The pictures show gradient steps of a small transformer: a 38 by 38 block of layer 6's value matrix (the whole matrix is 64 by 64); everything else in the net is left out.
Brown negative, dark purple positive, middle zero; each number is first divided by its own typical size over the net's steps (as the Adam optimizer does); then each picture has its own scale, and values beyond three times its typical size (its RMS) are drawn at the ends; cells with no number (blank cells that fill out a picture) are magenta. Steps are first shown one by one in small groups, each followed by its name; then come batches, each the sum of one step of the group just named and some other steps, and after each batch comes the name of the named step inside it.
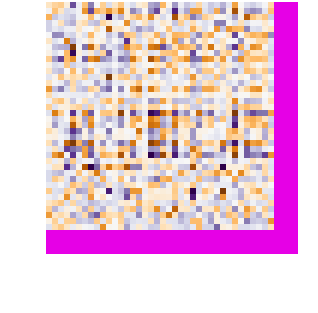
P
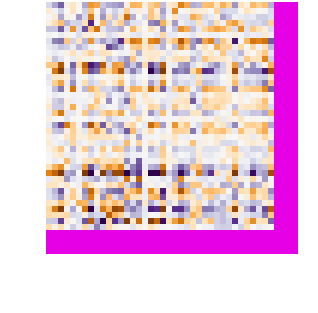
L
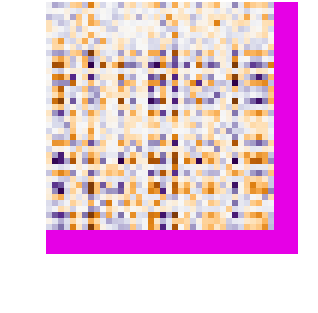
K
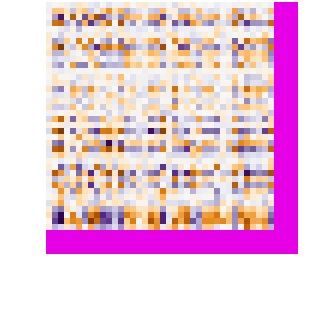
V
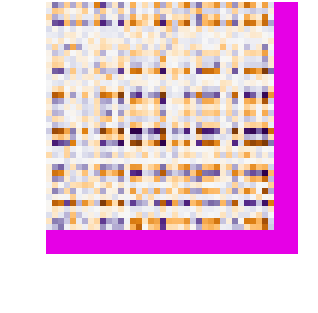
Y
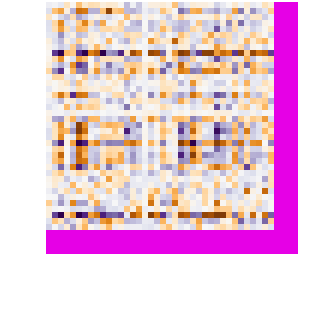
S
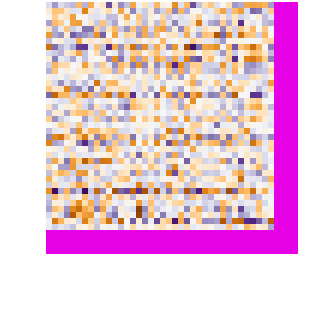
S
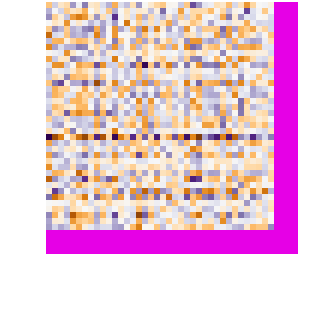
Y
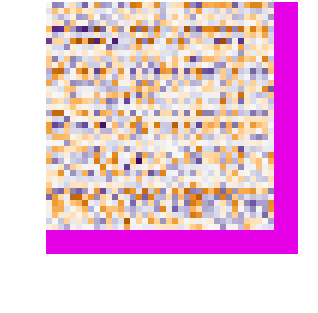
L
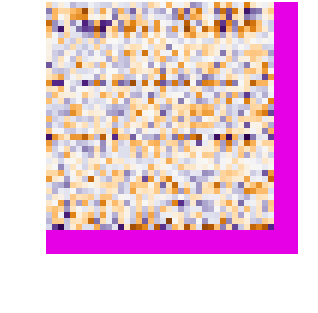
Y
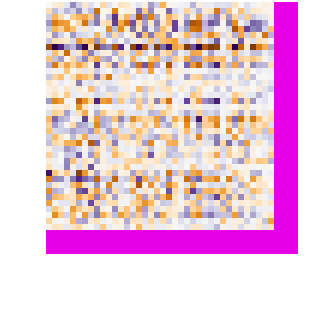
P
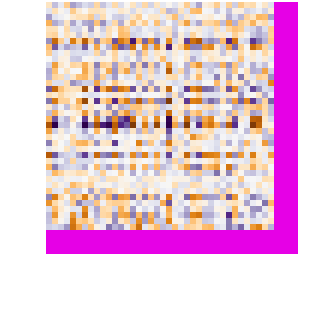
Y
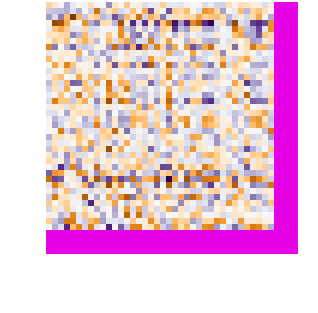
V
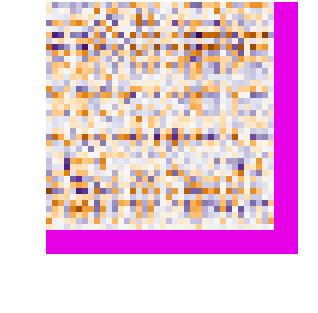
P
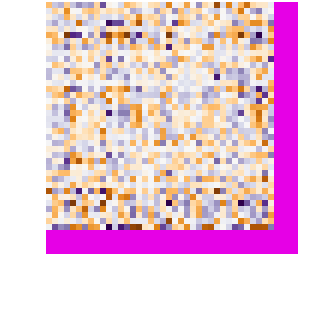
Y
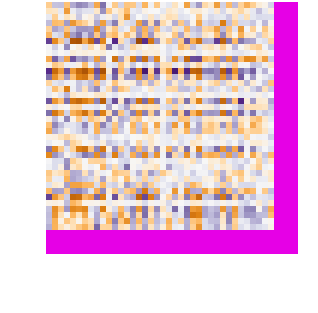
L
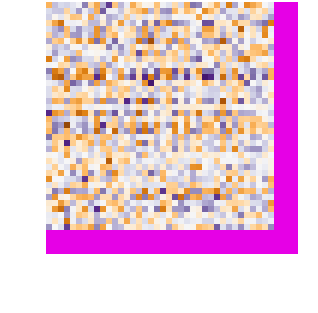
L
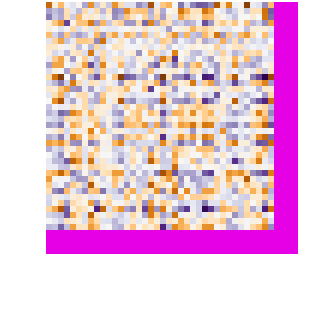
K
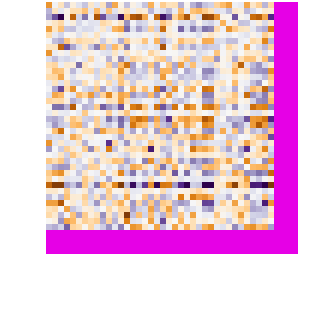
V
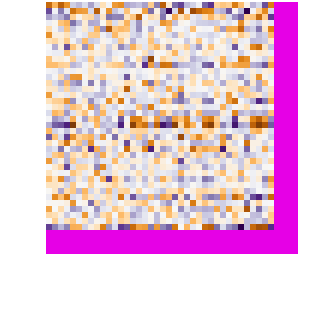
P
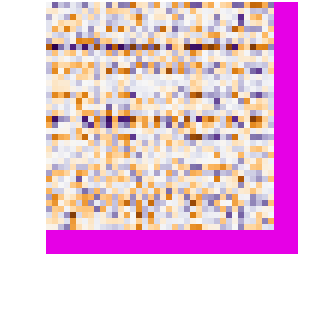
S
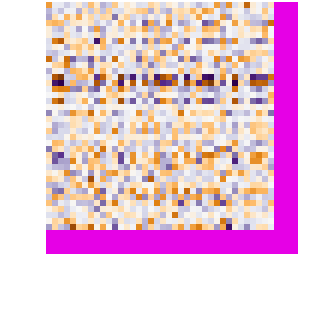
K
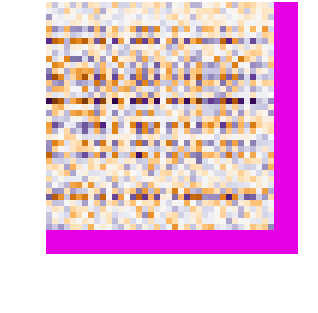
K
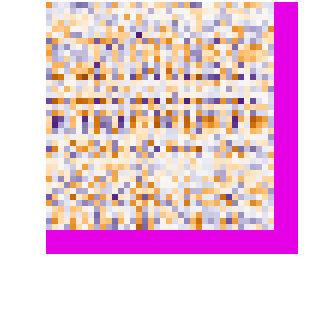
P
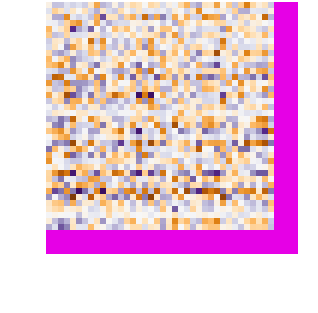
Y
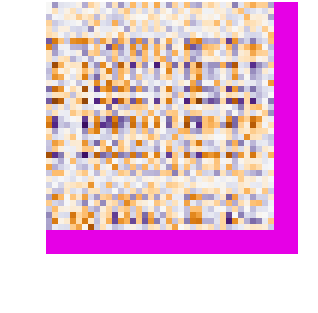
K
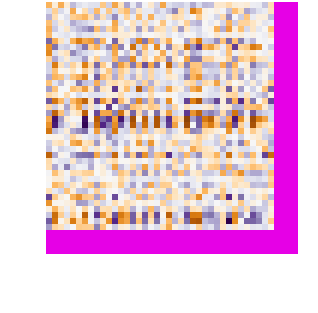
P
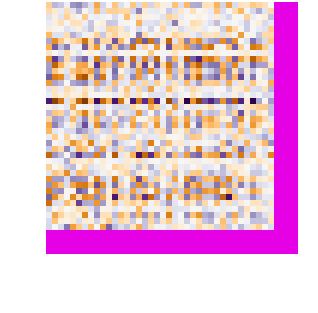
P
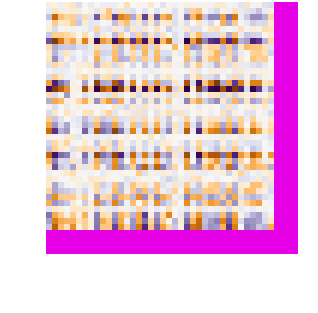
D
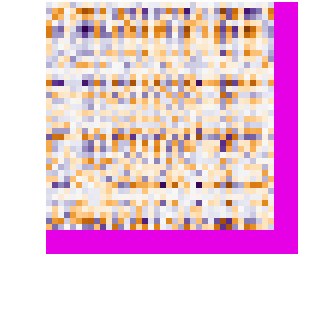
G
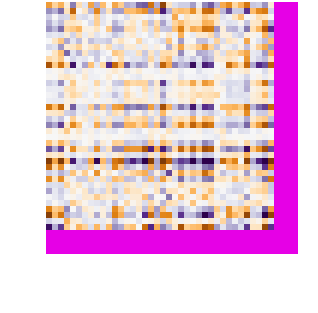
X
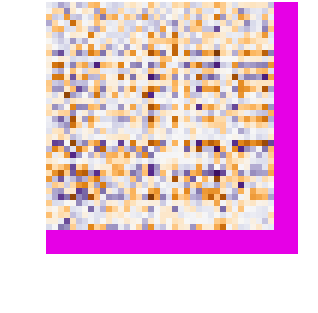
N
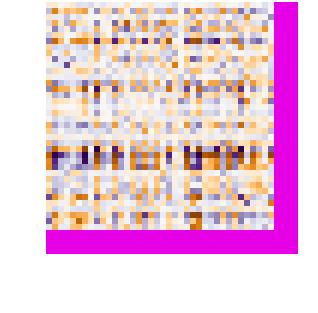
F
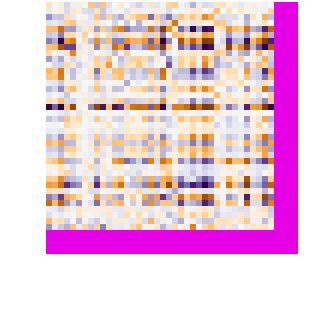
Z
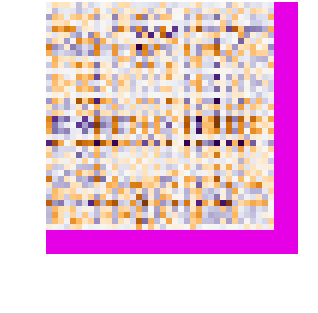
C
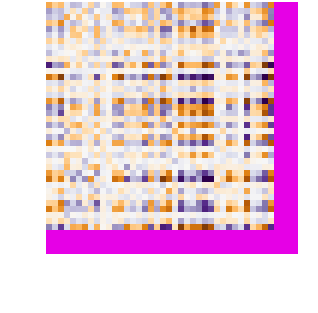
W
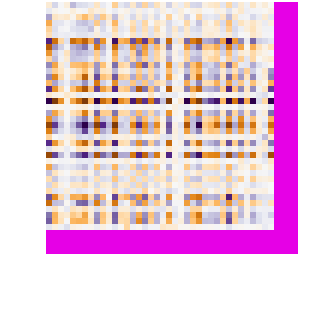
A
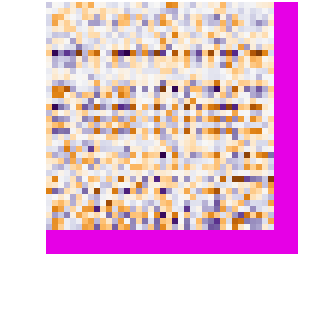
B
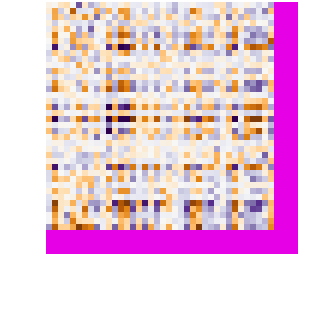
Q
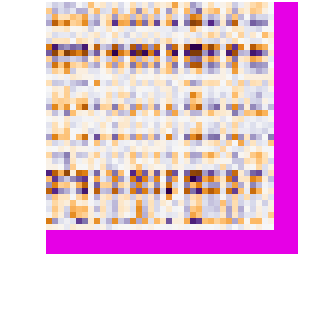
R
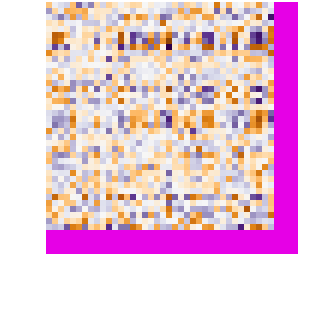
F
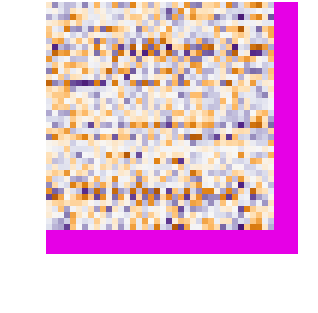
R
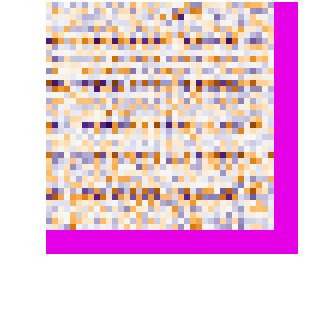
D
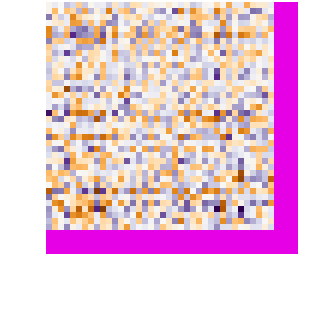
B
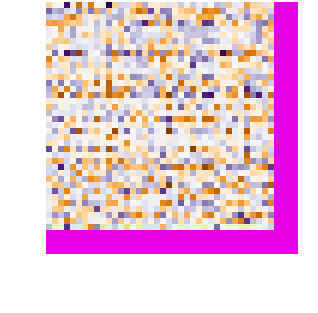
B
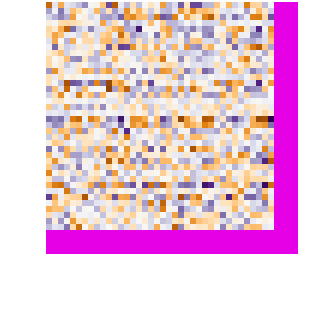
Q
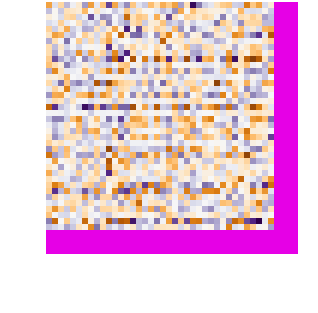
B
